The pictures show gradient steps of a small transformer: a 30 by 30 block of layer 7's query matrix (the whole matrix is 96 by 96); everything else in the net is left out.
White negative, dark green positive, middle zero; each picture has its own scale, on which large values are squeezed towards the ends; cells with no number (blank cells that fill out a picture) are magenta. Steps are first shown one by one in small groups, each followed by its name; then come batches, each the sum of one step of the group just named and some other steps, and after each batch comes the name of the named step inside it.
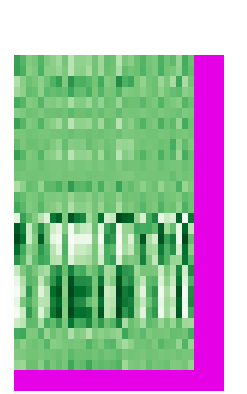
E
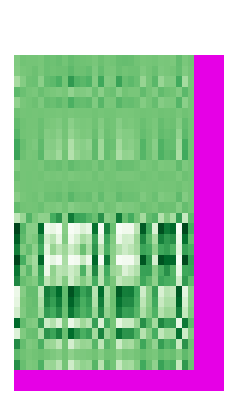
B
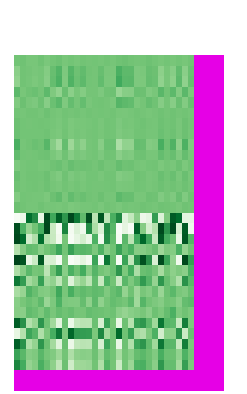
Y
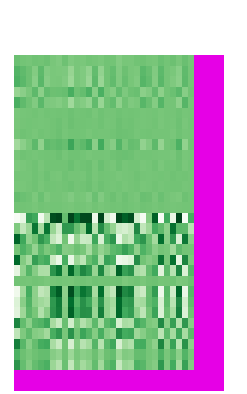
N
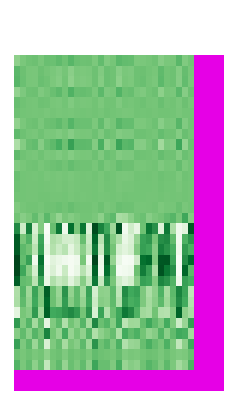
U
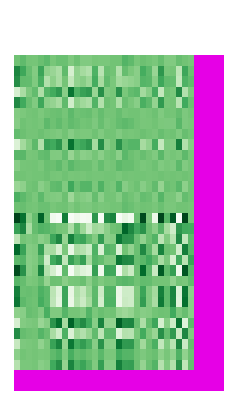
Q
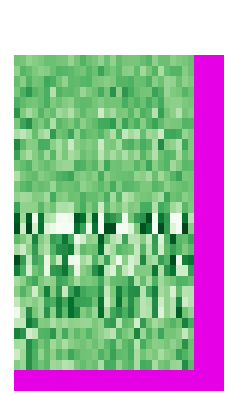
B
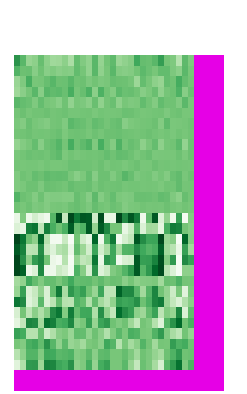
N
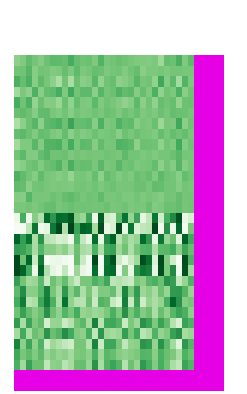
U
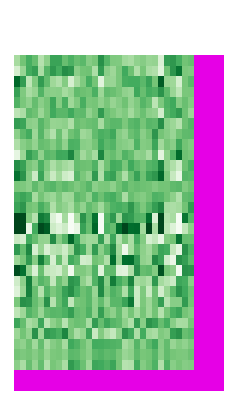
Q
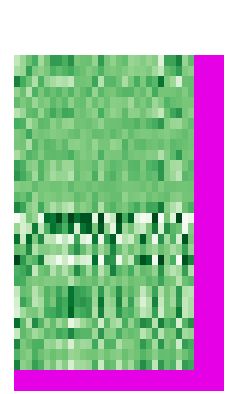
N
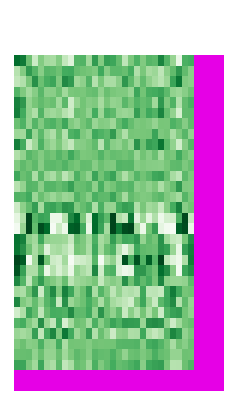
Q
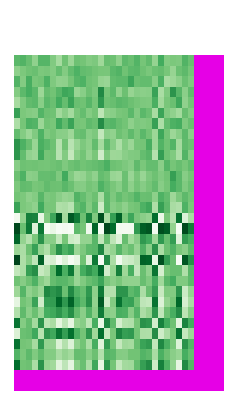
B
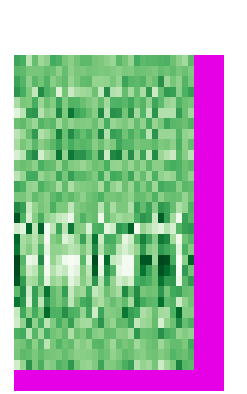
U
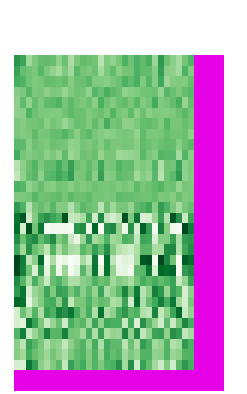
B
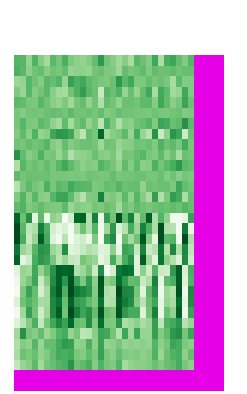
E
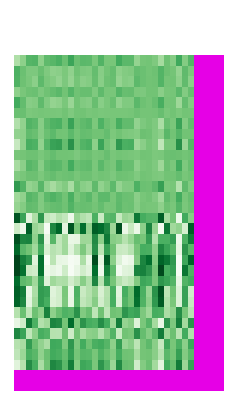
U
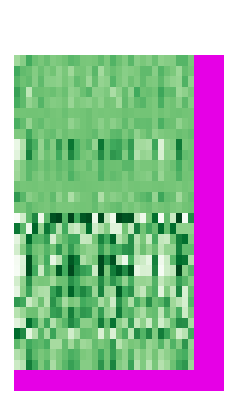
N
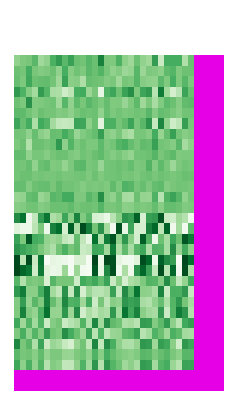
U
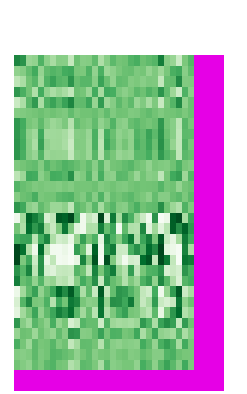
B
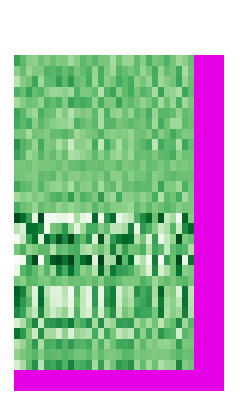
Q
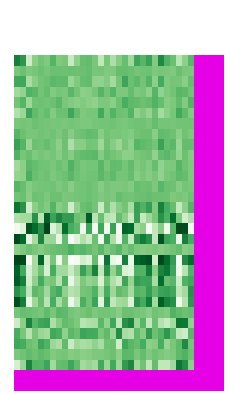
Y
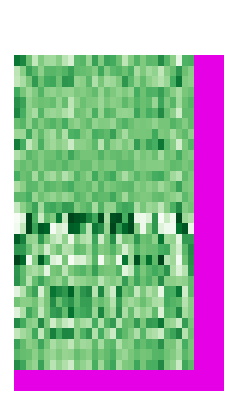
N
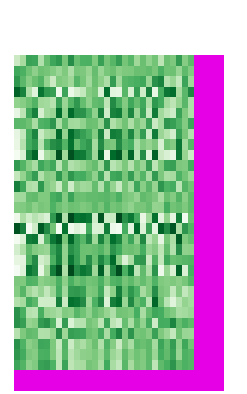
N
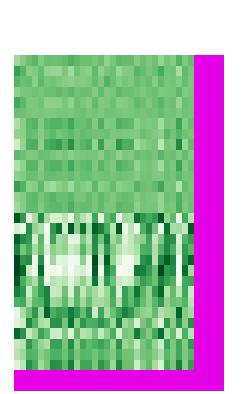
U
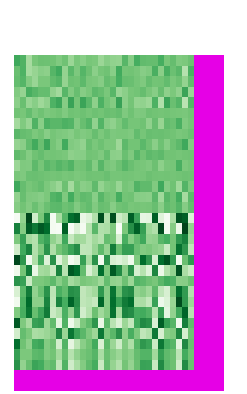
Y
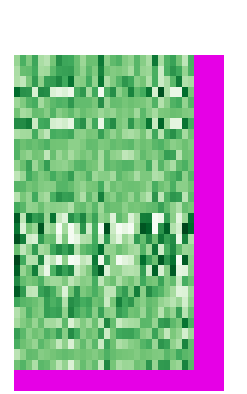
B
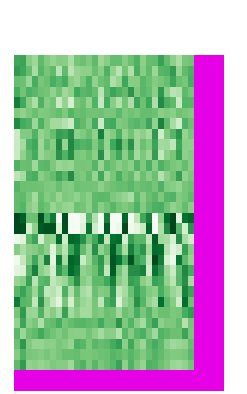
Q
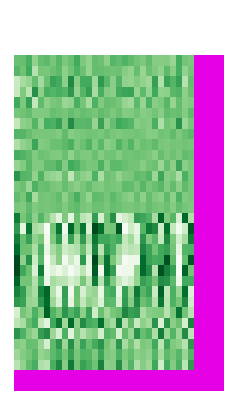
U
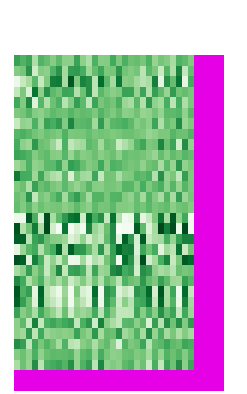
Y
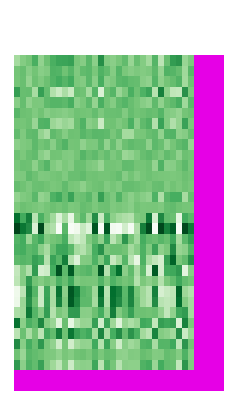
B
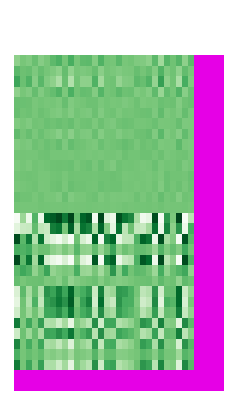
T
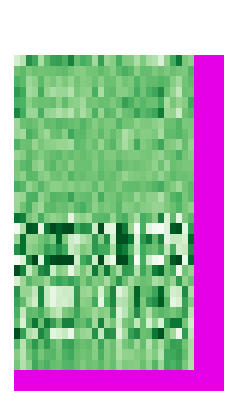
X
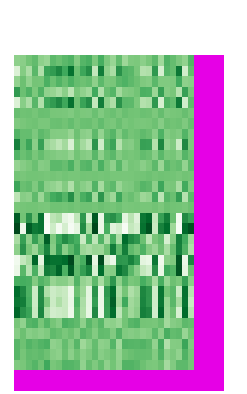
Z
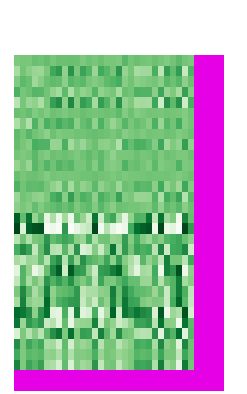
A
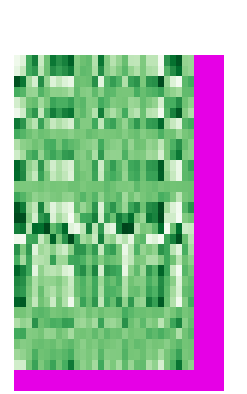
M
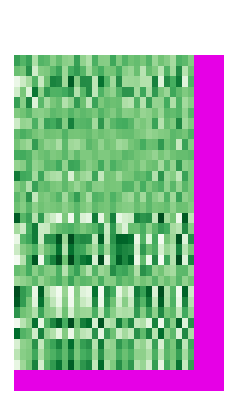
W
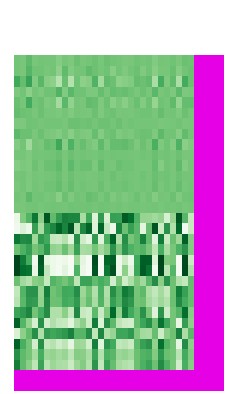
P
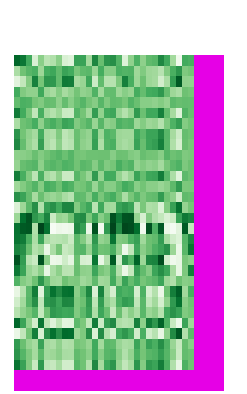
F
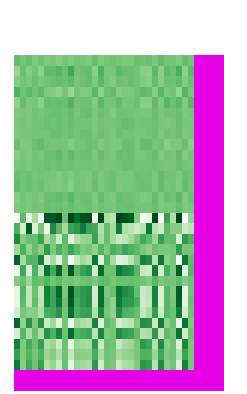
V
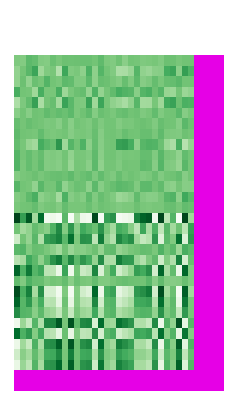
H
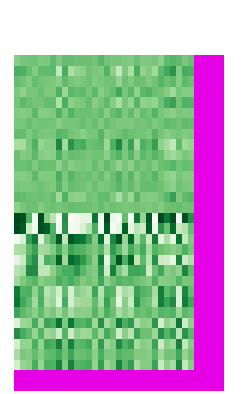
H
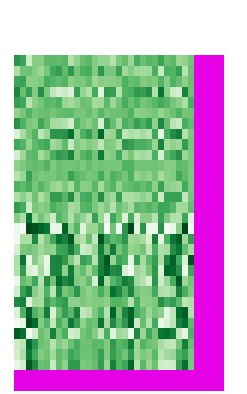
A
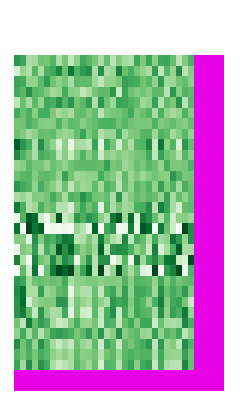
Z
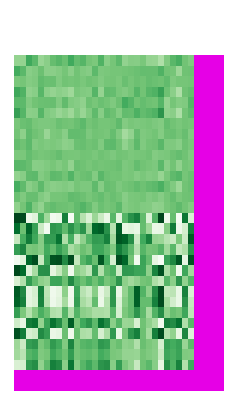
X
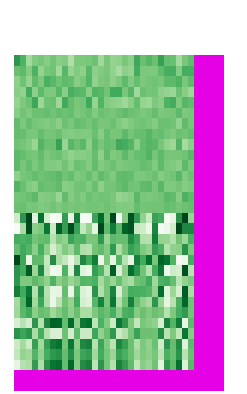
H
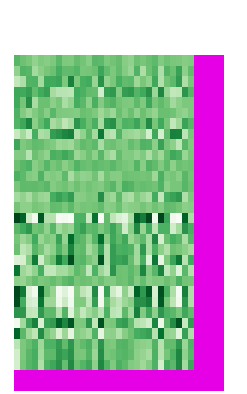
W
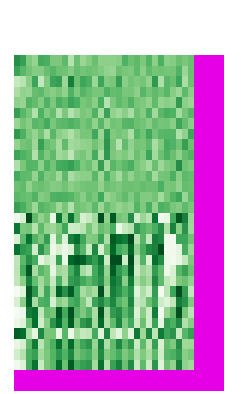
W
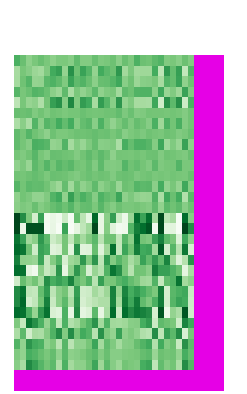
A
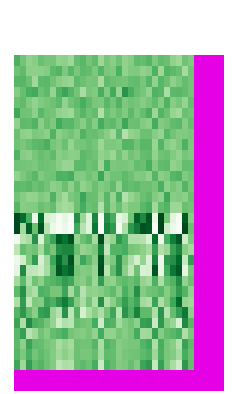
A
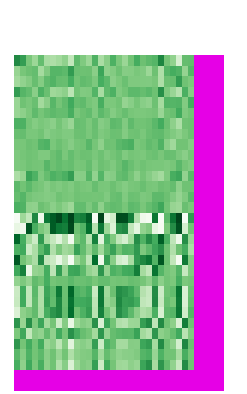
V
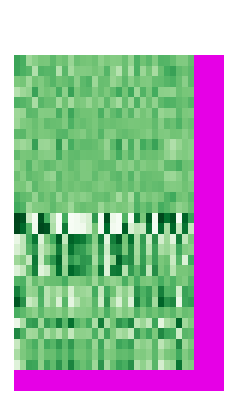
W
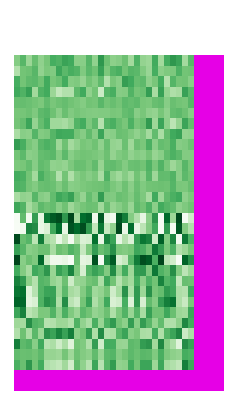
T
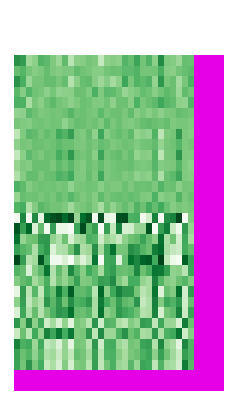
V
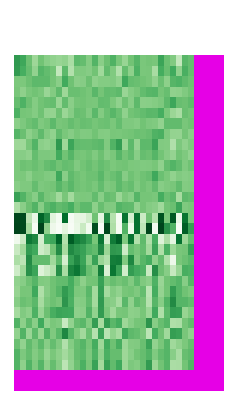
F
